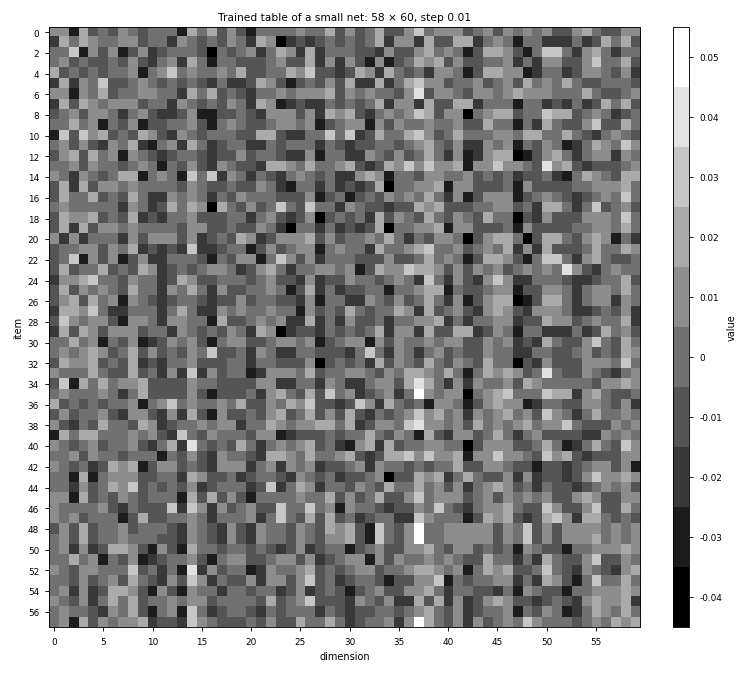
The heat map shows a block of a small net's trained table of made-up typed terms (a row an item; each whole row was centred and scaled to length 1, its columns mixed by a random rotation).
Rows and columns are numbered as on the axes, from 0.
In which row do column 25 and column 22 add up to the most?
44
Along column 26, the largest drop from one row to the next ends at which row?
54
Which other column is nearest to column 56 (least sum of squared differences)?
6
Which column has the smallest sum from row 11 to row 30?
47
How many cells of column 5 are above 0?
16
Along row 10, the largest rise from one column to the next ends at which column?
1
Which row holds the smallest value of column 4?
43
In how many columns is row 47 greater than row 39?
23
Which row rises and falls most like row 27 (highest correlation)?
24
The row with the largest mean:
38
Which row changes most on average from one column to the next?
2
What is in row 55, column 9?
-0.01
